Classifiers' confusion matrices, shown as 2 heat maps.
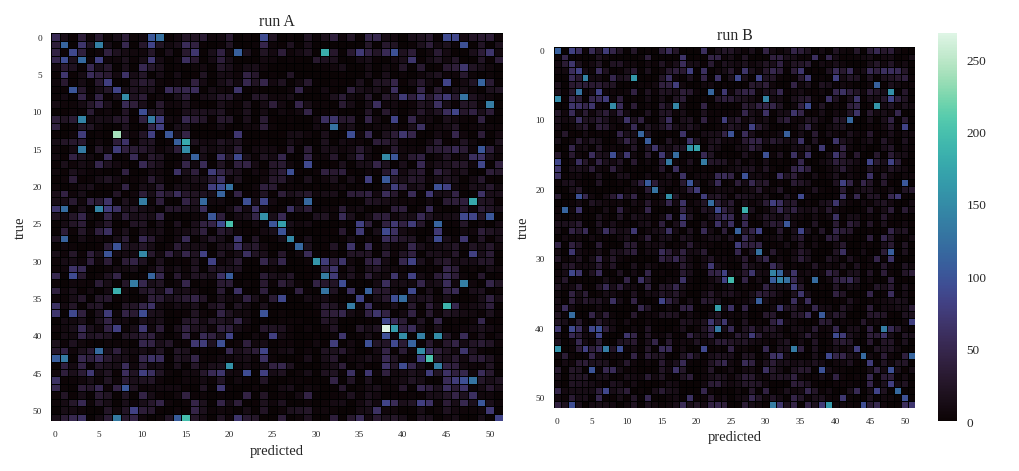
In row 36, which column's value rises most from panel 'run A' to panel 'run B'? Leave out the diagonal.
29
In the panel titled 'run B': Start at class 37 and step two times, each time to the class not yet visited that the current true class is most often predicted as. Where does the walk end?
27
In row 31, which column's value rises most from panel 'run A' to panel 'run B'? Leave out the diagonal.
22
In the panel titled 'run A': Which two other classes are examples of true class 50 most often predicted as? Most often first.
9, 37
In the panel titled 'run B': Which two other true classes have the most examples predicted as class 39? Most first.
51, 44
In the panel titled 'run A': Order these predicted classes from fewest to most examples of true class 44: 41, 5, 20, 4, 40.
4, 5, 41, 40, 20
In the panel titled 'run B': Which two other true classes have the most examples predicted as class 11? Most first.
4, 26
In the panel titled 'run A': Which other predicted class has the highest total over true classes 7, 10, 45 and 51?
15
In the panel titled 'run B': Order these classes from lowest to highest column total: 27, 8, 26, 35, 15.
26, 8, 15, 35, 27
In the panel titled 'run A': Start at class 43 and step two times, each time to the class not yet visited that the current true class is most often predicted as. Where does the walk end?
5
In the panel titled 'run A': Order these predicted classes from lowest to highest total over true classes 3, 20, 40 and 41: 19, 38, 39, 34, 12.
34, 12, 38, 39, 19
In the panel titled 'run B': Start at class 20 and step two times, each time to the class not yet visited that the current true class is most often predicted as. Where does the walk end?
19
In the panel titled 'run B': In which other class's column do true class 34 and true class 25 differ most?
33
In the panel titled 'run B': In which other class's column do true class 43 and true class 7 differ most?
34
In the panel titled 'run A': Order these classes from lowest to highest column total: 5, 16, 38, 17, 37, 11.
37, 17, 16, 5, 11, 38
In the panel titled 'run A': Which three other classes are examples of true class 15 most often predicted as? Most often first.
3, 49, 7
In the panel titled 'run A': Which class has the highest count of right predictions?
43
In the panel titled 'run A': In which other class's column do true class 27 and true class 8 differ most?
1
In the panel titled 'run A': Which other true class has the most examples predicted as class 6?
29
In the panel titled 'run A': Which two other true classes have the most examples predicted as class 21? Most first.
2, 16
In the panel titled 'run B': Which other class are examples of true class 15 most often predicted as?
17
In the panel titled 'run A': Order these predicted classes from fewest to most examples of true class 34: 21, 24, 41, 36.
24, 21, 41, 36
